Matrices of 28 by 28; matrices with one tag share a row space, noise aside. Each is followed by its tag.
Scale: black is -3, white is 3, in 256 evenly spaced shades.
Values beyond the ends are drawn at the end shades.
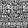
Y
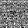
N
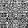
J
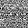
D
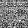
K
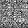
K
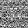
N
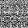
D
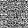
J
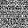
J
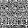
J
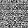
K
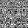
Y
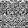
N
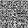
K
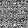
K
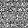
D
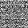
J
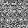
D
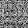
D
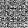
N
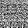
D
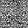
Y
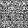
Y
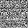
J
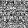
N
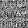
K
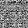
D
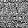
K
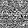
K
